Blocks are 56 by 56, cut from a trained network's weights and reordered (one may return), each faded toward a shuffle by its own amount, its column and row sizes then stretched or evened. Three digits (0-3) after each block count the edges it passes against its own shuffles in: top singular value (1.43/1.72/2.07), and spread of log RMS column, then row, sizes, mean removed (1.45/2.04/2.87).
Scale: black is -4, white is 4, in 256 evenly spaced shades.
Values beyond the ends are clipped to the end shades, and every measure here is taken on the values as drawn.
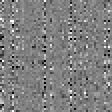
1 3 1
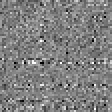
2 1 2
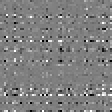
3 2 3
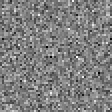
1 1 0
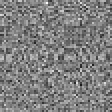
3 0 1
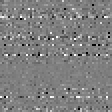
1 0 3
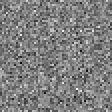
2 0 0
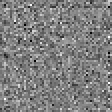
1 2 0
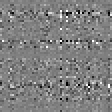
2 2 3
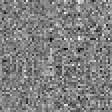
2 1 1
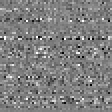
0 1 3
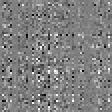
0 3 2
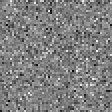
0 0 0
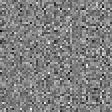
3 2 1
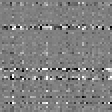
3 1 3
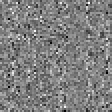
0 2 0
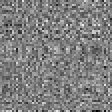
3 1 2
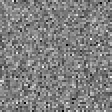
1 0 1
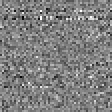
2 0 2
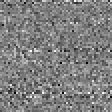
2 0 2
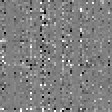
1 3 1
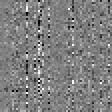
1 3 0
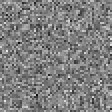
2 0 0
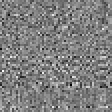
3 1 2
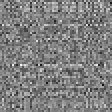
3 0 2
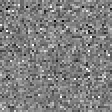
0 0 2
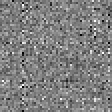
2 2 1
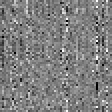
2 3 0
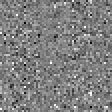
0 2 1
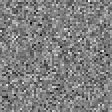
1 0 0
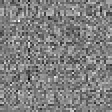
3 1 1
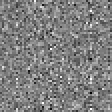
1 2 0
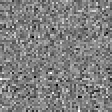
0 0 2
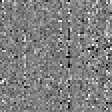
0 2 1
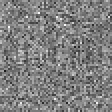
2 0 0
